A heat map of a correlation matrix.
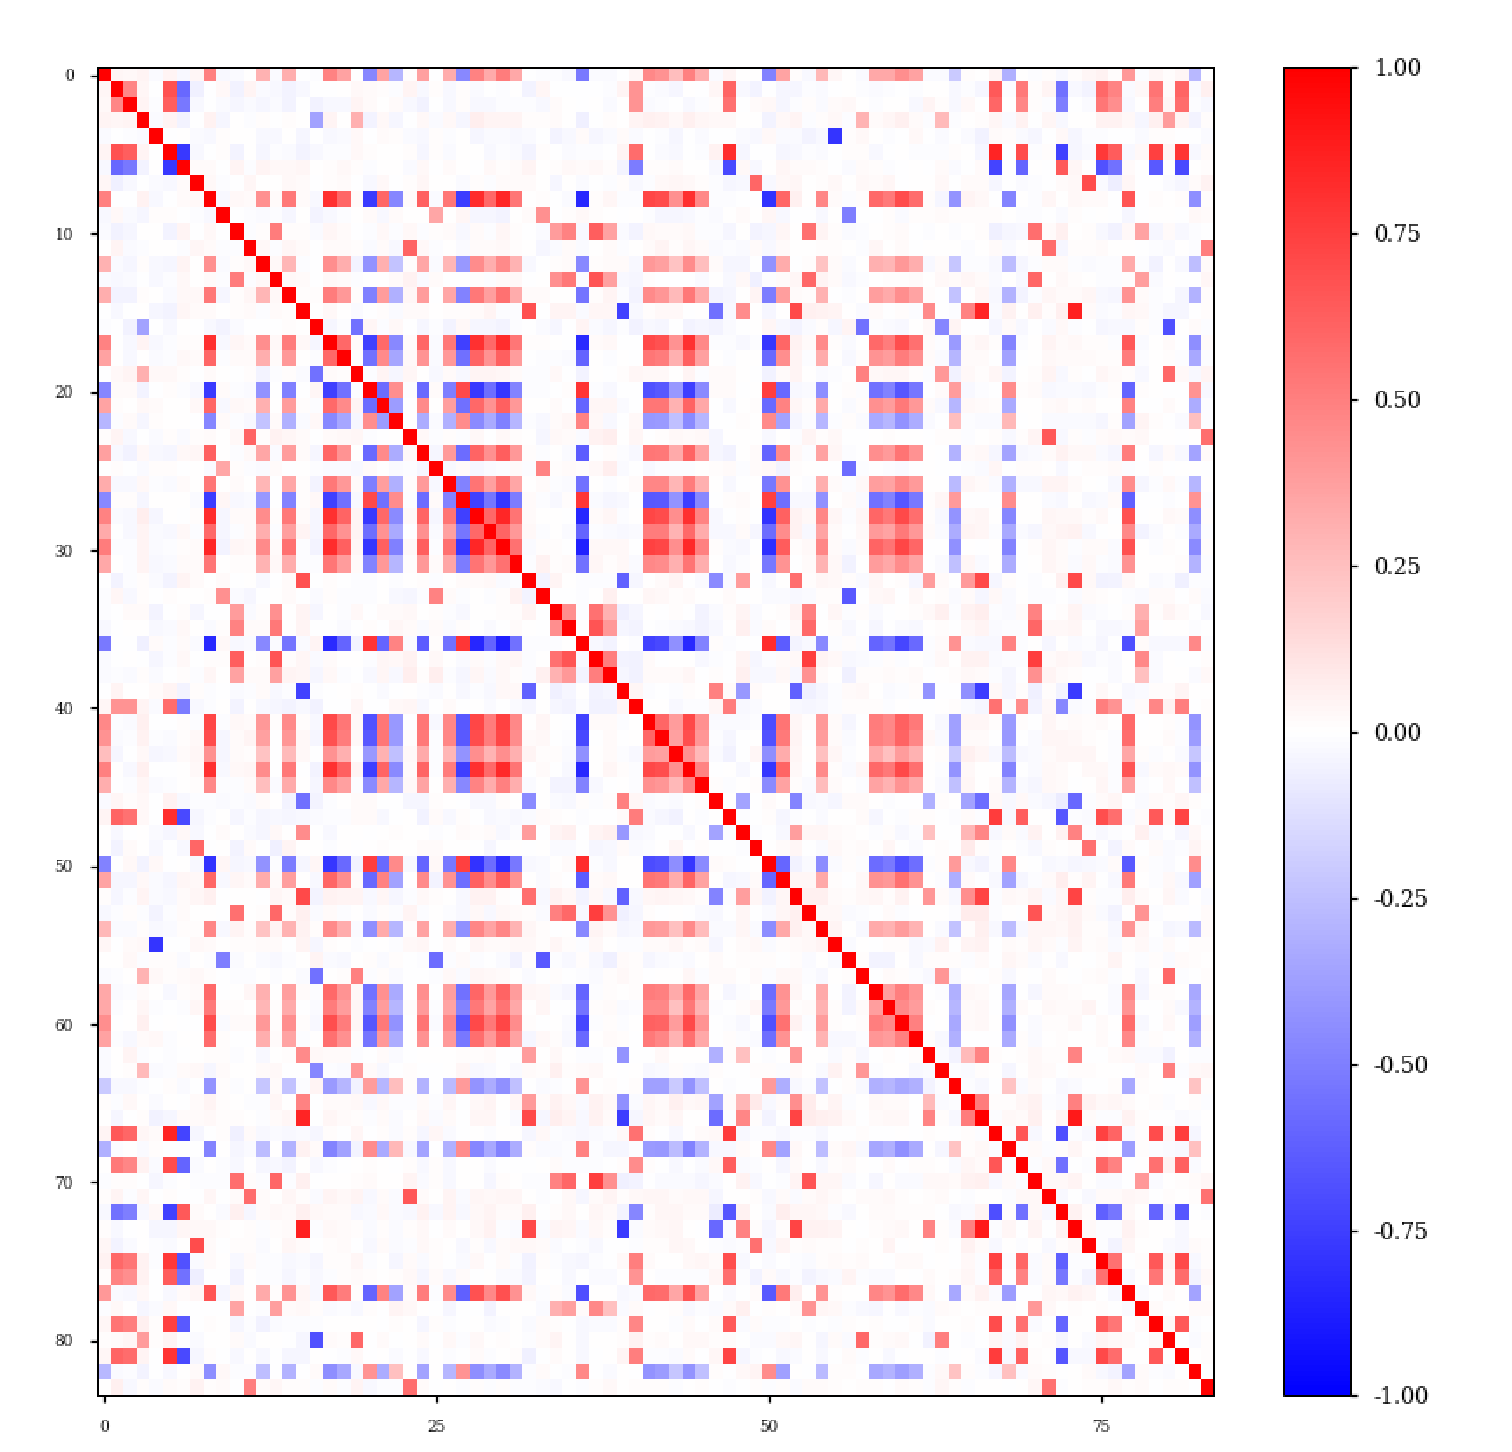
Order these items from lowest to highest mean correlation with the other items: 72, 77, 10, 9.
72, 9, 10, 77
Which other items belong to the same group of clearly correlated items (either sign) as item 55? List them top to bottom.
4
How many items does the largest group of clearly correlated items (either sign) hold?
33
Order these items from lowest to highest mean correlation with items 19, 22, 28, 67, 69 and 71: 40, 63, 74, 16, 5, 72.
72, 16, 74, 63, 40, 5
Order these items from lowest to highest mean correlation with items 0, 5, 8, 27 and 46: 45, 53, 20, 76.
20, 53, 45, 76
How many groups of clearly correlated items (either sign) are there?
9
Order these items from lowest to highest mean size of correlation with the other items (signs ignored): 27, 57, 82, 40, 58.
57, 40, 82, 58, 27
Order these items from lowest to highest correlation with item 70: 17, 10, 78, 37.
17, 78, 10, 37
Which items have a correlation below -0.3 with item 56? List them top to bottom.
9, 25, 33
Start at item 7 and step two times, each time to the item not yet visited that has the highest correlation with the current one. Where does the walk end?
49
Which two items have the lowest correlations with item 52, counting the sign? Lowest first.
39, 46
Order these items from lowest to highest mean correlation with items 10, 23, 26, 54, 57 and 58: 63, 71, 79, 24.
79, 63, 71, 24
